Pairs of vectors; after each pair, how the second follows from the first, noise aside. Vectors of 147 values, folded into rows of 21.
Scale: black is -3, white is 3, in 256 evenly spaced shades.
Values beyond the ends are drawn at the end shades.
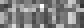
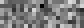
sign-scrambled.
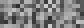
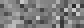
wrapped around, partly zeroed.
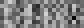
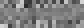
wrapped around, partly zeroed.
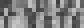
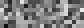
shuffled.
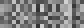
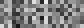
reversed, negated.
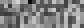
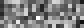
wrapped around, negated.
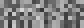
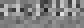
reversed, negated, partly zeroed.
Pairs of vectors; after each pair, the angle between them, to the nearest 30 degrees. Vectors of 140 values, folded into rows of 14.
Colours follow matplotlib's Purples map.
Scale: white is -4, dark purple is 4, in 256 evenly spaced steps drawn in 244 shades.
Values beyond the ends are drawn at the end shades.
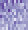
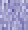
120 degrees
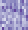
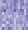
30 degrees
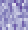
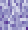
60 degrees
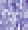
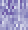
120 degrees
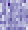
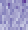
60 degrees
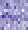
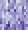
120 degrees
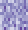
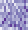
60 degrees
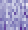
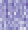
150 degrees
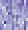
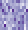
120 degrees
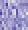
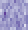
90 degrees
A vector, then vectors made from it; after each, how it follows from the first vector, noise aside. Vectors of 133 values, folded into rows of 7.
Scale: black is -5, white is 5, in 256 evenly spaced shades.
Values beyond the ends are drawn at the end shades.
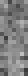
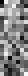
reversed, scaled up.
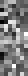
wrapped around, negated, scaled up.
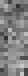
copied.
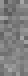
reversed, negated, shrunk.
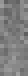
reversed, negated, shrunk.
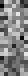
reversed, scaled up.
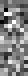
wrapped around, negated, scaled up.
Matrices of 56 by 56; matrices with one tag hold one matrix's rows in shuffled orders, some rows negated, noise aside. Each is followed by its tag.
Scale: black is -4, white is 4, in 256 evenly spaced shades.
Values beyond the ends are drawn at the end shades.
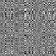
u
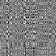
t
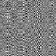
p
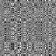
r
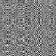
p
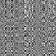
u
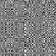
u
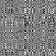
u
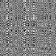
t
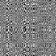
t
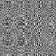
p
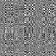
u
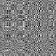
p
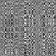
u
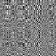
p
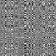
u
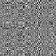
p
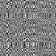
t
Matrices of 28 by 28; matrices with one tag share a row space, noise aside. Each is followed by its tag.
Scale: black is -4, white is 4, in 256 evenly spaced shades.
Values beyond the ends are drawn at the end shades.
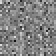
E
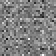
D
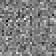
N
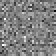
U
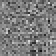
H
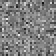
N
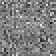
D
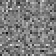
N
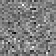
H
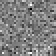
U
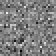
E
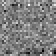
D
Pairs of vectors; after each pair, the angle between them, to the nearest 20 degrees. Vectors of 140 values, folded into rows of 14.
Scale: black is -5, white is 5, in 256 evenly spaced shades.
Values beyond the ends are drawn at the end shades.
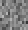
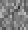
60 degrees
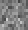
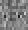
80 degrees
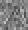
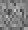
120 degrees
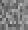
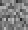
80 degrees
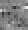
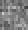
140 degrees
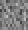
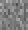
140 degrees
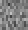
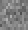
120 degrees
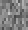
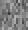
160 degrees
